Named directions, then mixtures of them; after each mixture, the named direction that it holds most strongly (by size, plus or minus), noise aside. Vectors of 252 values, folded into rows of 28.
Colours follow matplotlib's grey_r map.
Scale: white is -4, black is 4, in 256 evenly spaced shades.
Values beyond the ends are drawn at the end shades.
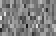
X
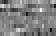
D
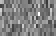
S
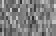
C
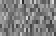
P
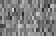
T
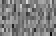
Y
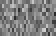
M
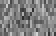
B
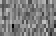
Y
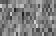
T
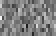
X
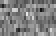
D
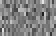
Y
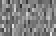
Y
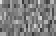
X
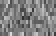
B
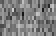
T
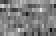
D
